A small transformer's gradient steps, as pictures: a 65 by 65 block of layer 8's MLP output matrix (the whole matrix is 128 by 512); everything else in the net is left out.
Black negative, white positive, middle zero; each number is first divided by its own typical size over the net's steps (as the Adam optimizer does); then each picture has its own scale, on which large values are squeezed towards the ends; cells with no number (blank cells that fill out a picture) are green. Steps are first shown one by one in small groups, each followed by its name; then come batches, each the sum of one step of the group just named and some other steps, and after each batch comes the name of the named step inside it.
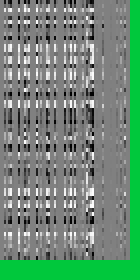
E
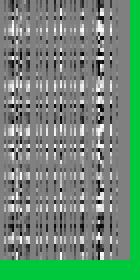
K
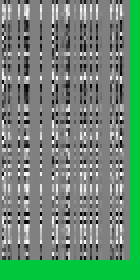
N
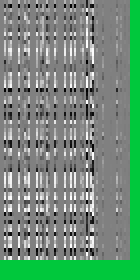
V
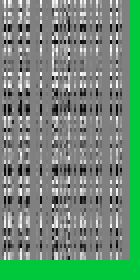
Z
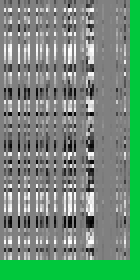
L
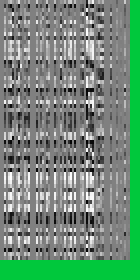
V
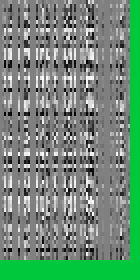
V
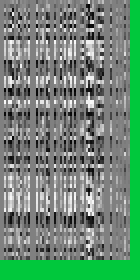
L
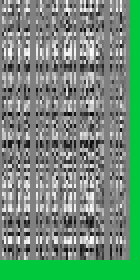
L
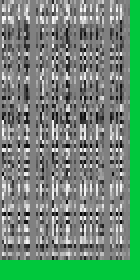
N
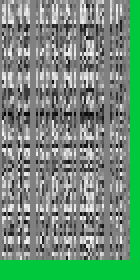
N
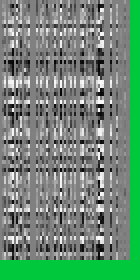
K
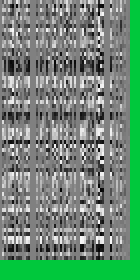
K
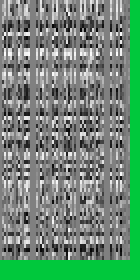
N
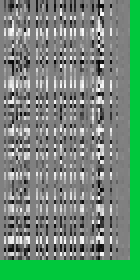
K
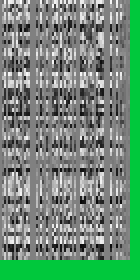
Z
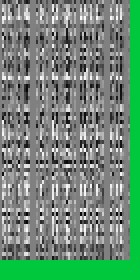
N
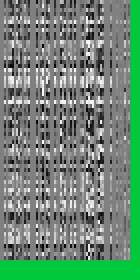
E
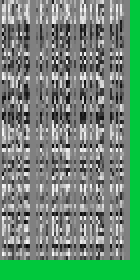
N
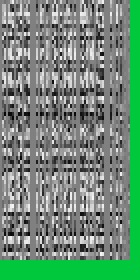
N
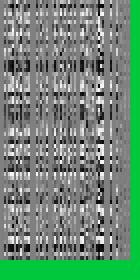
K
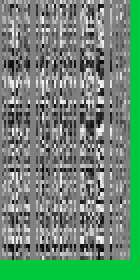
K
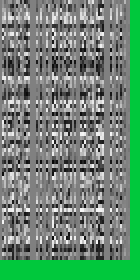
N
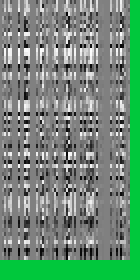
L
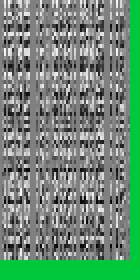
Z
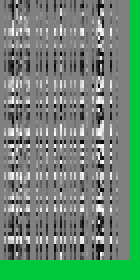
K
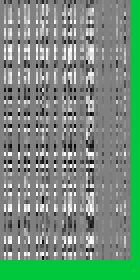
L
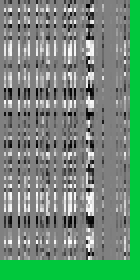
L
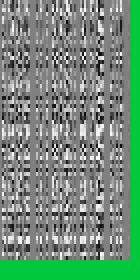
K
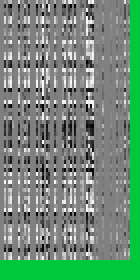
V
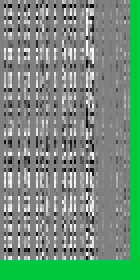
V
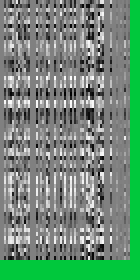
E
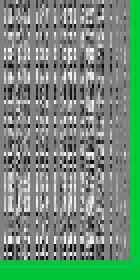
L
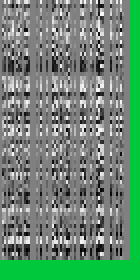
K
